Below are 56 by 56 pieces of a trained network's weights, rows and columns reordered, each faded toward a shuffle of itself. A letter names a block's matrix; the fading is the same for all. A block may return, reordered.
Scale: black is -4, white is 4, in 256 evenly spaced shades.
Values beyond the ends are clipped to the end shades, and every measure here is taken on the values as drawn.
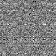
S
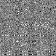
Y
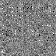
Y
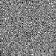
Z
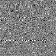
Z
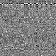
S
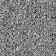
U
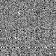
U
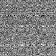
S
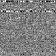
S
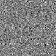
Z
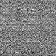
S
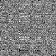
S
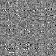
Y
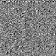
U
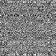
S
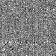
U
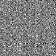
Y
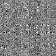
Y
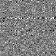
Z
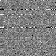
S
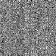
U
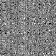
Y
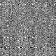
U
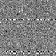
S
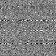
S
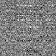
S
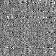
Y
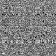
S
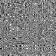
Y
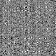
Y
